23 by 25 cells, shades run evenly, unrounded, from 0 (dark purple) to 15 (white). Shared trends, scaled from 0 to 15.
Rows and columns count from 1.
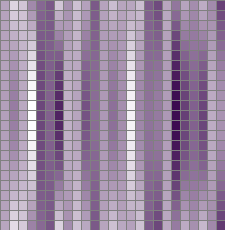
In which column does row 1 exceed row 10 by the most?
7
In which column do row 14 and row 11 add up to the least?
20
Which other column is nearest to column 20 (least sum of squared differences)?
5
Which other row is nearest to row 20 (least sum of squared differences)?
3
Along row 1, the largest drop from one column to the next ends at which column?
17
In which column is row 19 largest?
15
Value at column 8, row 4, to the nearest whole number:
9
